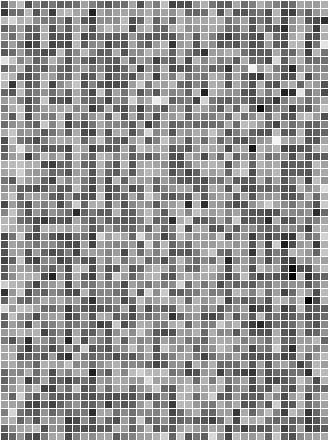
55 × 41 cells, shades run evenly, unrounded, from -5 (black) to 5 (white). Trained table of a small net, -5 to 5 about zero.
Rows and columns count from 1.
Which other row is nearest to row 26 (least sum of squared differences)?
18
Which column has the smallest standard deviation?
12
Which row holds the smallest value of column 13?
41
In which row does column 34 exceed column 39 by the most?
52
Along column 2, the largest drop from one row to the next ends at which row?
11
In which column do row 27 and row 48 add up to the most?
19
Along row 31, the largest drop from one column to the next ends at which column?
36
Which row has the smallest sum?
5
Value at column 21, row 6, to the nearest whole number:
2
